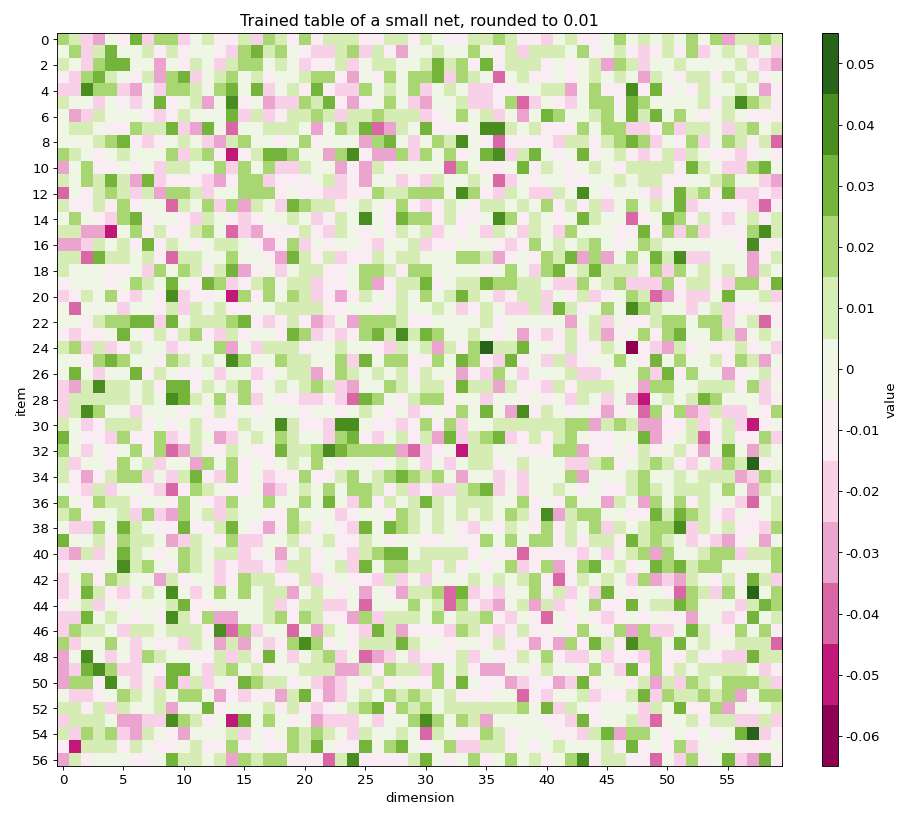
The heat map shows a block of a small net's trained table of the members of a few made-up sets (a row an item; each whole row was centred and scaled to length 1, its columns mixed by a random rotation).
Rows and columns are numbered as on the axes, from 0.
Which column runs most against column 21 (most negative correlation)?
1
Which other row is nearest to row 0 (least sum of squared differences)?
26
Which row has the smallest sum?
48
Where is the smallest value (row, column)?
24, 47
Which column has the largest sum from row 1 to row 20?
33
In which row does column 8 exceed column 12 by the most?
5
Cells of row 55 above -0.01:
36
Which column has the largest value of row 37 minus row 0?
40
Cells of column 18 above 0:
16
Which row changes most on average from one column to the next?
43
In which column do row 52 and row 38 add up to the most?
51
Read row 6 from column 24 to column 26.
0.01 0.01 0.02
